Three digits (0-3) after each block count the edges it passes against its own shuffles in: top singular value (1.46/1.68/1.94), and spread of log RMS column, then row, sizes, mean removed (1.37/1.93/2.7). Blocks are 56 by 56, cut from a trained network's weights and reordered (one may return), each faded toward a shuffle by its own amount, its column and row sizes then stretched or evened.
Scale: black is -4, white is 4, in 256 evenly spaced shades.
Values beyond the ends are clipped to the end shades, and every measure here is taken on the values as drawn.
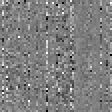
0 3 1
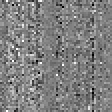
1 3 0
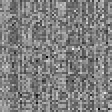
3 0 0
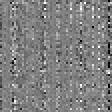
2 3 1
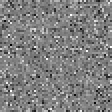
1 1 1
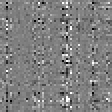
1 3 2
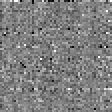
0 1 2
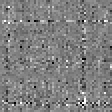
1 2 2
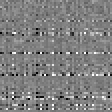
3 1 3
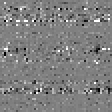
2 1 3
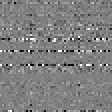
3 0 3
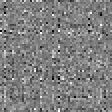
2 2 2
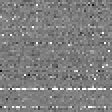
3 0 2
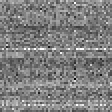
3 0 1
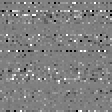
0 0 3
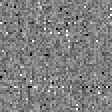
0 0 1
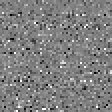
0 0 2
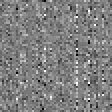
0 3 1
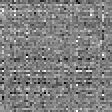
3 2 1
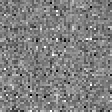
0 1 2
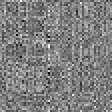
3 2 0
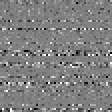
1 0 3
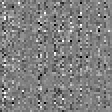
0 3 1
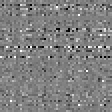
1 1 3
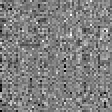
2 2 0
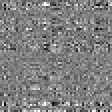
3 1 3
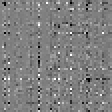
1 3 2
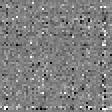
0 2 2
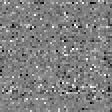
0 0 2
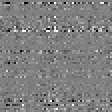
1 1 3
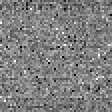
0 0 0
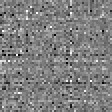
1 2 1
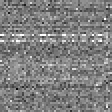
3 0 1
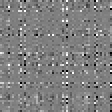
3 3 3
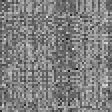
3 0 0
